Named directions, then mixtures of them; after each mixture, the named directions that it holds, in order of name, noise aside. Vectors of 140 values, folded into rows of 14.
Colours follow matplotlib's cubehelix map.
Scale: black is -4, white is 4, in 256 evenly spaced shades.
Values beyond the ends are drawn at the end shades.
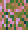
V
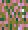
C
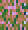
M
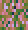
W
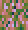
W.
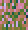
V, W.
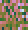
C.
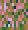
V, W.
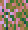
V.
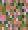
C, W.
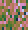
C, M, W.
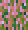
M, V.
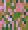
C, V, W.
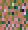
C, M, W.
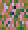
W.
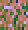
M, W.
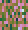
C.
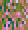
V, W.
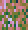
V, W.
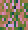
W.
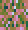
W.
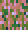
M, V.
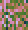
V.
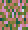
C.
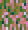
M, V.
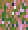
C, M, W.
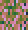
M.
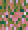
C, M, V.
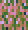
M, V.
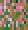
V, W.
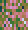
M, V.
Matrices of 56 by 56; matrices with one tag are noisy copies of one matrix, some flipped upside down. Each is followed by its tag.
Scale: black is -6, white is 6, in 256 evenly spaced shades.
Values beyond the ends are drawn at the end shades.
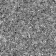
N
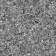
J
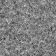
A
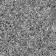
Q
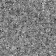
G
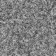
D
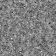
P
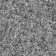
P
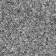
G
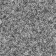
N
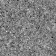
Q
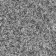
Q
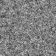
A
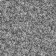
A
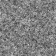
N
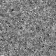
Q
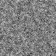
D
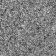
Q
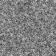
D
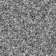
P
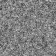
P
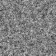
P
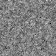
P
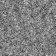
P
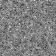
P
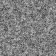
P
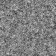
J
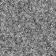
D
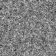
P
